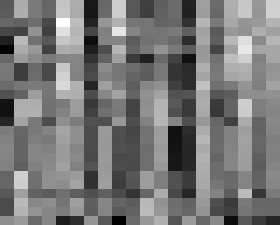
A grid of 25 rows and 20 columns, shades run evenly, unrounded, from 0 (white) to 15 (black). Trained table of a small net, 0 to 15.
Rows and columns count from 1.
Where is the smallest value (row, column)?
3, 5
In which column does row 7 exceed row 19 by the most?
11
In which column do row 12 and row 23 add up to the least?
2
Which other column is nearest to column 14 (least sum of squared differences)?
7
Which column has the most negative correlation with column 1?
13
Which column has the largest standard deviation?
9
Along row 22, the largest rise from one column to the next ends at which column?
19
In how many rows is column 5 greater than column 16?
2
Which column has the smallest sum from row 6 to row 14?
18
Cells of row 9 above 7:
15
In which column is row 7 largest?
14
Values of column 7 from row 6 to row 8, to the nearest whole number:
13 12 11
